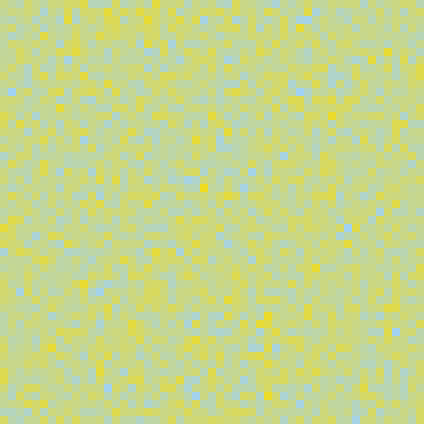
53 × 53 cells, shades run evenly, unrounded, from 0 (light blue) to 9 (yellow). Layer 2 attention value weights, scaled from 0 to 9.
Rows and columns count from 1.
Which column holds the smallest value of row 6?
22
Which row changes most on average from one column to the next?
3
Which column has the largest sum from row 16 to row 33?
41
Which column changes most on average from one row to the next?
25
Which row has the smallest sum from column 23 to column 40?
42
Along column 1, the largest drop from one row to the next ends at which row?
32
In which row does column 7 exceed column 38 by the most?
12
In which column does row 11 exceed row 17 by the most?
40
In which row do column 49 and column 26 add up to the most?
24
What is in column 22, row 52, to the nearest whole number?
5
